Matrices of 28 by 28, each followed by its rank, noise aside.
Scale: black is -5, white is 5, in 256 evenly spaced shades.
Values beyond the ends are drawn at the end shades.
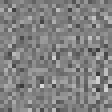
four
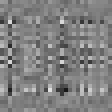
two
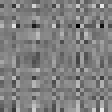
two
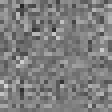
six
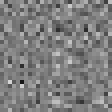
four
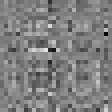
four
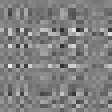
two
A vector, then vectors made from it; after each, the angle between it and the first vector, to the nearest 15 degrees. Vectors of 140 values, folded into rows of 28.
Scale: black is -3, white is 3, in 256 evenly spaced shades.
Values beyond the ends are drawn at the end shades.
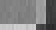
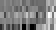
135 degrees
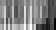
45 degrees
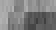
90 degrees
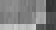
15 degrees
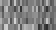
75 degrees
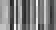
75 degrees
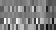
60 degrees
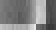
30 degrees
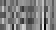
90 degrees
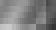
45 degrees
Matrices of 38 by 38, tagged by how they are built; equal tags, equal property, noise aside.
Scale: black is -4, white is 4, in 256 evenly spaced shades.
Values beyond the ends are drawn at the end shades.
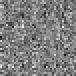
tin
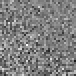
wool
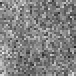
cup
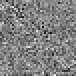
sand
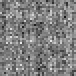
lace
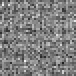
lace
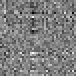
tin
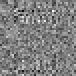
tin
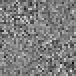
sand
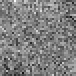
cup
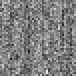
lace
